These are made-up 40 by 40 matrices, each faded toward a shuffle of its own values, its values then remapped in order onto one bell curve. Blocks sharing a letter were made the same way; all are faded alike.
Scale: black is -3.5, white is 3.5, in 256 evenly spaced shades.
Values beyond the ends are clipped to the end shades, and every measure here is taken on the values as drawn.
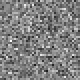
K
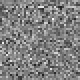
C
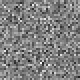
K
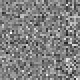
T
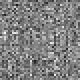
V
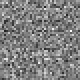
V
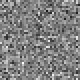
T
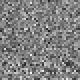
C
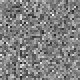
T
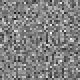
V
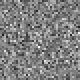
C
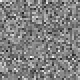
C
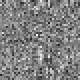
K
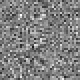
V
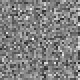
T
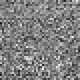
K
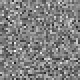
C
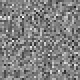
K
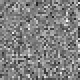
T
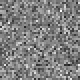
T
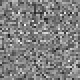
C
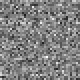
C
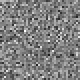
K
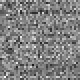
V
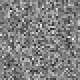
T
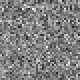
C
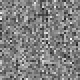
T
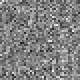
K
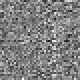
V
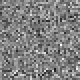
C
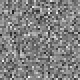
K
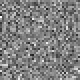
K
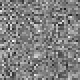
V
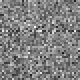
C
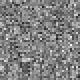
K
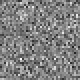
K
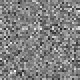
K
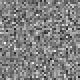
T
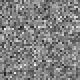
C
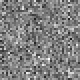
T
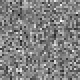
T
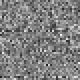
C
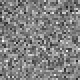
C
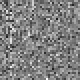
T
